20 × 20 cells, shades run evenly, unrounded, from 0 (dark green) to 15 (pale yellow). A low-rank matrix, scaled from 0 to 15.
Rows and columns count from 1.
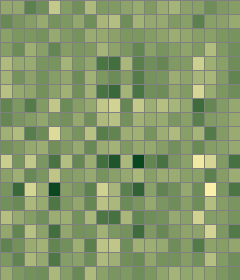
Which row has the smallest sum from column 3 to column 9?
12
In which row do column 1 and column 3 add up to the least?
8
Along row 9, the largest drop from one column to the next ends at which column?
11
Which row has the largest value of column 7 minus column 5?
14
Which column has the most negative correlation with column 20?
18
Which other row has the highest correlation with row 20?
3
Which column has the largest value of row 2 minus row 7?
10
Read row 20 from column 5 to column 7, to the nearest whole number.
10 8 6
